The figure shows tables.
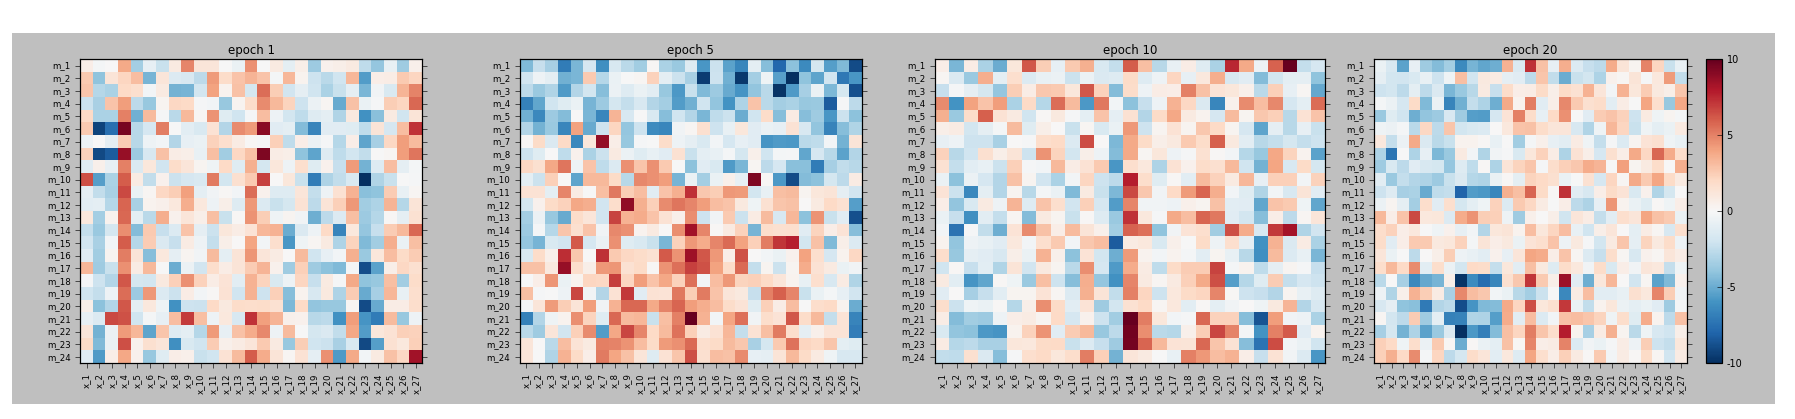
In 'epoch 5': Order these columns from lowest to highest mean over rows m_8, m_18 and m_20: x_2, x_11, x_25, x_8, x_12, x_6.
x_25, x_2, x_6, x_11, x_12, x_8
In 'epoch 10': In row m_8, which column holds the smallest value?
x_27
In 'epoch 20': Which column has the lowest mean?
x_8
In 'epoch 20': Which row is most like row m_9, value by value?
m_3
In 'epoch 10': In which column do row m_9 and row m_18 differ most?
x_21
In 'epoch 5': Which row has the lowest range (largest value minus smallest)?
m_8
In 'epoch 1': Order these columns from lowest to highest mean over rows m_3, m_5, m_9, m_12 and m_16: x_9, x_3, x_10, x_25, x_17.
x_3, x_17, x_10, x_9, x_25
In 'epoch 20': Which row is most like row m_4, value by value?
m_21
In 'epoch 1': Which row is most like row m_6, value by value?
m_8
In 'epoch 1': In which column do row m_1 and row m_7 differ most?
x_26
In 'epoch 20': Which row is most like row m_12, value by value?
m_6
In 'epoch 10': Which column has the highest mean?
x_14
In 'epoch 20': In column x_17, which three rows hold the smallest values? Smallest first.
m_19, m_2, m_8
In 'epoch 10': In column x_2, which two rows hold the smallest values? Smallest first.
m_14, m_4
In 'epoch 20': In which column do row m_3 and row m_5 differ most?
x_10
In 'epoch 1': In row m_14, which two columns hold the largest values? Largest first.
x_27, x_4
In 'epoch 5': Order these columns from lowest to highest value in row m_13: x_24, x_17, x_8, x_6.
x_6, x_17, x_24, x_8
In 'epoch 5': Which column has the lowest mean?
x_27
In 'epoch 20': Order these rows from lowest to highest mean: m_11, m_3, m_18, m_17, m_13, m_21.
m_18, m_11, m_21, m_3, m_17, m_13
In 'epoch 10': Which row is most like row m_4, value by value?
m_5
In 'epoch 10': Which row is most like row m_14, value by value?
m_1
